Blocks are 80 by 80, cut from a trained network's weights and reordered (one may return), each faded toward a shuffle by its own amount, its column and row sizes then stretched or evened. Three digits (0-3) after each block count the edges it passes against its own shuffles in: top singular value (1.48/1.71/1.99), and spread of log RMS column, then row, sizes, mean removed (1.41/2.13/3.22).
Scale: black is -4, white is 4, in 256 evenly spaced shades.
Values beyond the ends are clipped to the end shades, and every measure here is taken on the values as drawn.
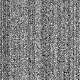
3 0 1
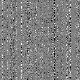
1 3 0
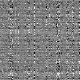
3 3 1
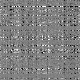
3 1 3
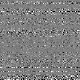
2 1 3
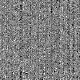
2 1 1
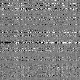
2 0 3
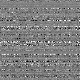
2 1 3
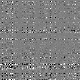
1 2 3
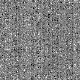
1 1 1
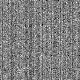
3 0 1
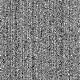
2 1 0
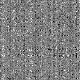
2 1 2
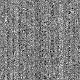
2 1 1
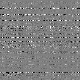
1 1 3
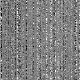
3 3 0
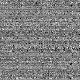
2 1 2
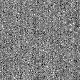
0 0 0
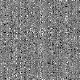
1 2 1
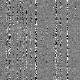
1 3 0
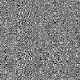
2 2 1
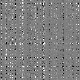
2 3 2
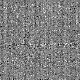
1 0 2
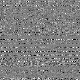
1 0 3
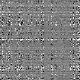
3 3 2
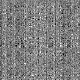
3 1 2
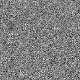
1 1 1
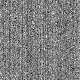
2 0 0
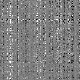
3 3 2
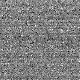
1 1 0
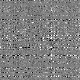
1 1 3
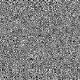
1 1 2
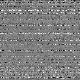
2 1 3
